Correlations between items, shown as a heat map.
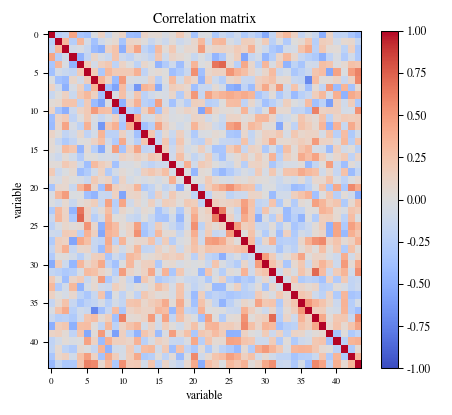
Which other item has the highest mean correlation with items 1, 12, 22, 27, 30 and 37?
38
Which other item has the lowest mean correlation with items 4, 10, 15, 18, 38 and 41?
3
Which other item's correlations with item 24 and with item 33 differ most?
4
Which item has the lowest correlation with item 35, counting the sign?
24
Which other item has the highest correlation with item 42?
20
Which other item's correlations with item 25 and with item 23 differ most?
39
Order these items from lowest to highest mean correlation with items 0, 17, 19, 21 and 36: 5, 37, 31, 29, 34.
5, 31, 37, 29, 34
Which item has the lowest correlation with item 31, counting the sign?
21
